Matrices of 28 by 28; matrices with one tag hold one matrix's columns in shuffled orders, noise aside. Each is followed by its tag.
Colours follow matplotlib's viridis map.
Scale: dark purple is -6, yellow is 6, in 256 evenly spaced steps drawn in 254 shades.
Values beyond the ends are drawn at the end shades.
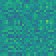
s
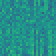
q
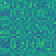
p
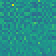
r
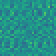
p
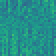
q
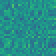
p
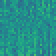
q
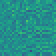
s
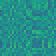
p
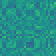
p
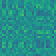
p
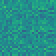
s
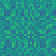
p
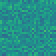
s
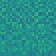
r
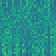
q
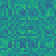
p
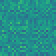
s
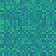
s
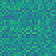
s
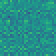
s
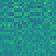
r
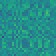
p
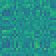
p
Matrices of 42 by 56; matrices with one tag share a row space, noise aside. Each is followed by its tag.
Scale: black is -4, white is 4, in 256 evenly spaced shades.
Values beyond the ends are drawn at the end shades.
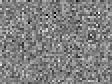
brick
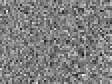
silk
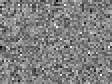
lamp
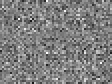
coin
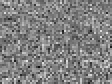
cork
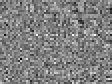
silk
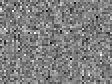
lamp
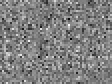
brick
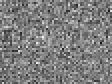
cork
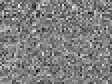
cork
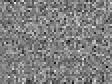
coin
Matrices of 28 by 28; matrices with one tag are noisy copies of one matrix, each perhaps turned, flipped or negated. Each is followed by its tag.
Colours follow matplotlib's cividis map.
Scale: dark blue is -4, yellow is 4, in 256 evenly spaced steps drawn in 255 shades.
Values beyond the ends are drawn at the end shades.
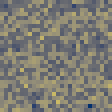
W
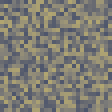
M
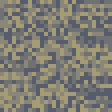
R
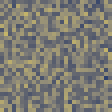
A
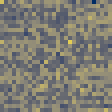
R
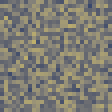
M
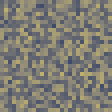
M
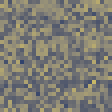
W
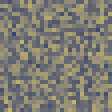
M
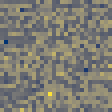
R
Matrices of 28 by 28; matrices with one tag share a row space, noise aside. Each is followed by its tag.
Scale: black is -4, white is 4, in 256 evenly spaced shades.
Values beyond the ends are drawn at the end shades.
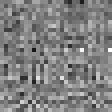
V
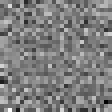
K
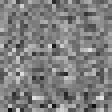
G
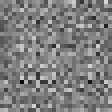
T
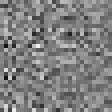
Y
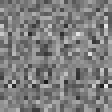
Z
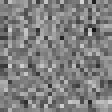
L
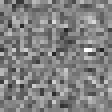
G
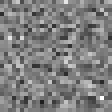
G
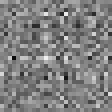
Z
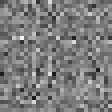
T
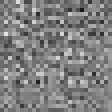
V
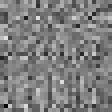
L
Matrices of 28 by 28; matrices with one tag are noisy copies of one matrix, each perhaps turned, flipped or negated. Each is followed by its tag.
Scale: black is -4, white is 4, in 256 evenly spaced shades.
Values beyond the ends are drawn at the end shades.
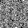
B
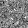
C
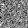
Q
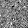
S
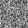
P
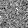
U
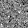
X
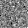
S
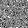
U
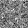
C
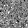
X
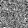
P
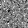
U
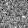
S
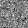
P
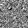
U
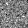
S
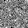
B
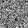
X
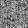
P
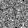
B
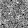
C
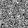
C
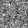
C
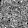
P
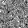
X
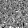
Q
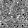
C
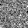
B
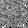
Q
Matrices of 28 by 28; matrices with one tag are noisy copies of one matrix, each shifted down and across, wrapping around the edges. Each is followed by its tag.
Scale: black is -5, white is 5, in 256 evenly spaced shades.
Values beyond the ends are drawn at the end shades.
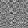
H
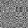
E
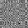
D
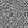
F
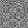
F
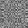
F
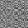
H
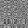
E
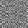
H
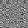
E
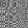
F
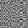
H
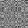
F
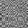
H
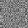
D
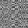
H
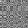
E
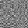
F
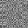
D
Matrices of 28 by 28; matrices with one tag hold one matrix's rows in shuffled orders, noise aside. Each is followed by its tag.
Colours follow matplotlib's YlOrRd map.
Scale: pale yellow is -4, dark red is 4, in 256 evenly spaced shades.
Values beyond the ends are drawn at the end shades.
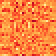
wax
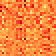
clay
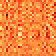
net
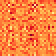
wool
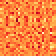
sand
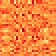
wax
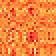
wool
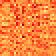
wax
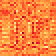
wax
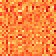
net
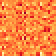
clay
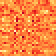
wax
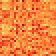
wax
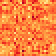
wax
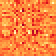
wax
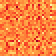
sand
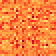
wax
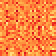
sand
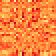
wax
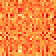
net
